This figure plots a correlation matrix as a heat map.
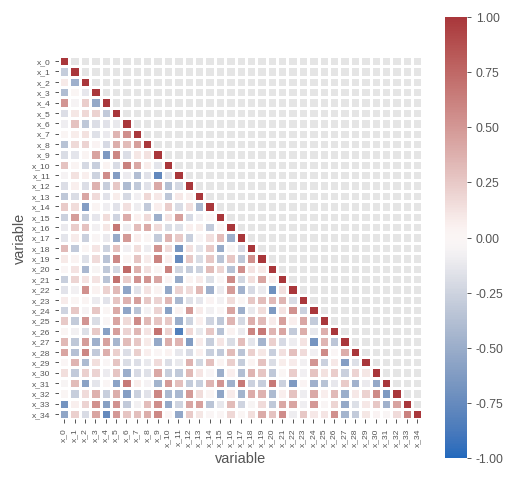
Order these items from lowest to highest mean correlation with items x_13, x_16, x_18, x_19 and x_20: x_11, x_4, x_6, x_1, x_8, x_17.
x_11, x_4, x_17, x_1, x_6, x_8
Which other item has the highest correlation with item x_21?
x_5
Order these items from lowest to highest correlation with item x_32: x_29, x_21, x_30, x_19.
x_21, x_29, x_19, x_30
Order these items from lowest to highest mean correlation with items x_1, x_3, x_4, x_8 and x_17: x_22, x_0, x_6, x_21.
x_0, x_22, x_21, x_6
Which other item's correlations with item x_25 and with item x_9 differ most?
x_27
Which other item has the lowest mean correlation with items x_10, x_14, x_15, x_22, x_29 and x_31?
x_2
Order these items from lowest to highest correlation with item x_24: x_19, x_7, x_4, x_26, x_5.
x_7, x_26, x_4, x_19, x_5
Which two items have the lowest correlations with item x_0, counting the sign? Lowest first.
x_33, x_34
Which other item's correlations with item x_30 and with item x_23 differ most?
x_6
